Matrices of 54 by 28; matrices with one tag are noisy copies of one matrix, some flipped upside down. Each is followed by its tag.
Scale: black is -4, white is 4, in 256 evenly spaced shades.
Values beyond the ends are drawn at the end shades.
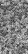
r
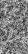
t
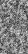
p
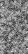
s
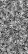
p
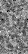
t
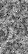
t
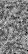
t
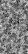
p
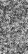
r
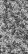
s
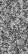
p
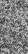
r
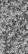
s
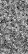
r
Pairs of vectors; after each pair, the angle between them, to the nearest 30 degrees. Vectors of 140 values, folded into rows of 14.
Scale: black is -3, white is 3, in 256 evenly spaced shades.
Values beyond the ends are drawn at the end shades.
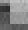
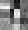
120 degrees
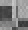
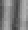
90 degrees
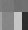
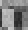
120 degrees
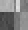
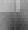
60 degrees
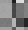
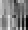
60 degrees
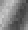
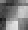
150 degrees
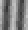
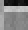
90 degrees
